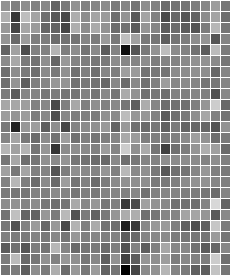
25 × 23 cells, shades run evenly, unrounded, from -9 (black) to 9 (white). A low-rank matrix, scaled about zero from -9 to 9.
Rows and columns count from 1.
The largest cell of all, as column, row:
22, 19
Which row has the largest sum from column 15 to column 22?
24
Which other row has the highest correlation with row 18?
23
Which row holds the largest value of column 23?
12
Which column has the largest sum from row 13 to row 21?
2
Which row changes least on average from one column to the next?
18
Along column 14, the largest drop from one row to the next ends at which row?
21
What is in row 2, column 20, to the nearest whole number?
-2
